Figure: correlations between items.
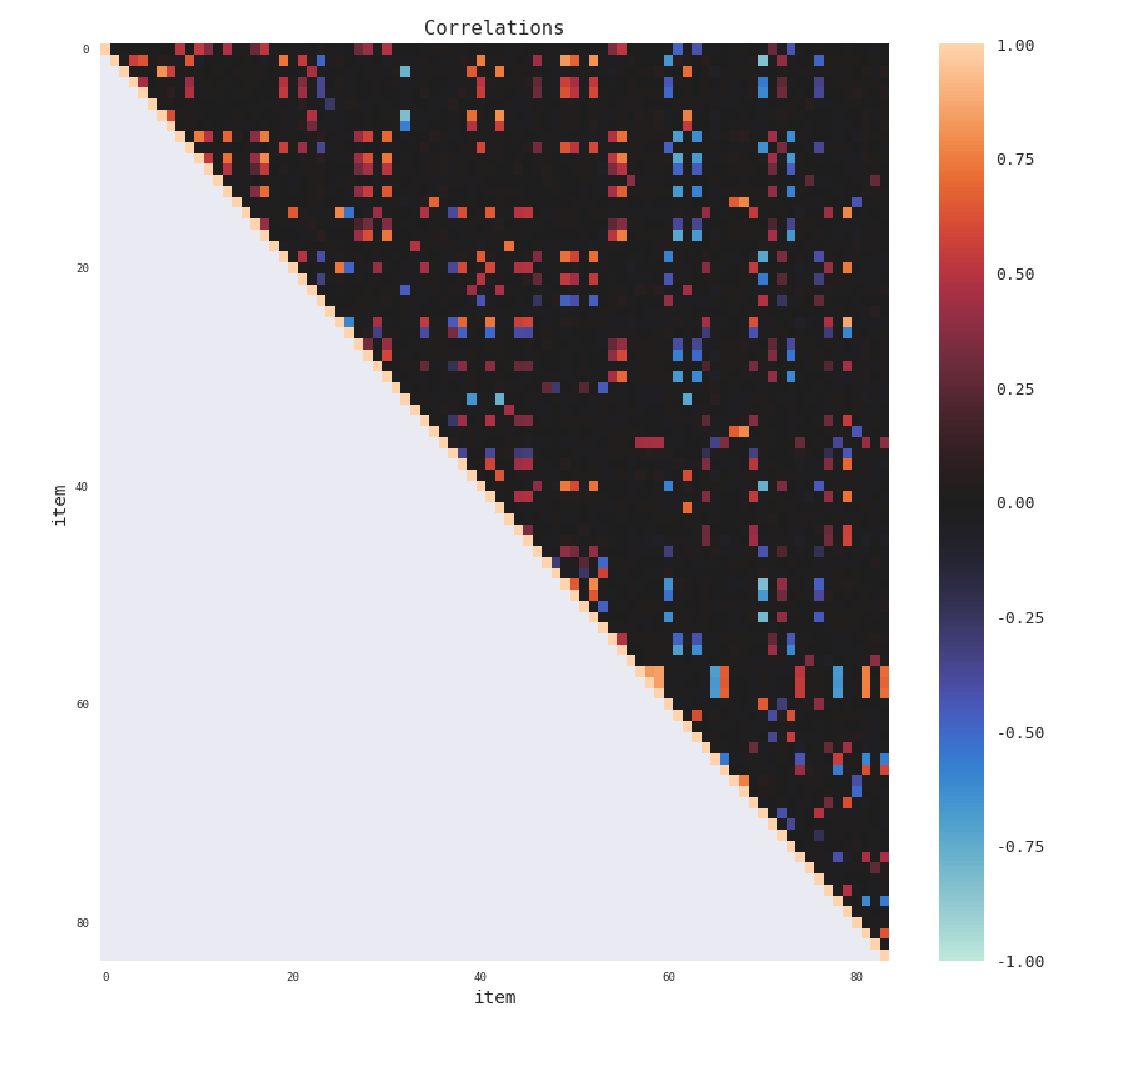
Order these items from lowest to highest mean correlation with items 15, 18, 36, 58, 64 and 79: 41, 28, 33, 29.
28, 33, 29, 41
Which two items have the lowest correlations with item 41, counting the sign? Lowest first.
26, 37
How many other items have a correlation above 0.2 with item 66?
7
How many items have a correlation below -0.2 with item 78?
8
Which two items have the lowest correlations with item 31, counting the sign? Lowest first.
53, 48
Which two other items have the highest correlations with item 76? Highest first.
70, 60
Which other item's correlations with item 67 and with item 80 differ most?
68
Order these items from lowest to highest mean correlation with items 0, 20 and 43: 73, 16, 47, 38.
73, 47, 16, 38
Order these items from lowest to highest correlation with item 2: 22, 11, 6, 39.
11, 22, 39, 6
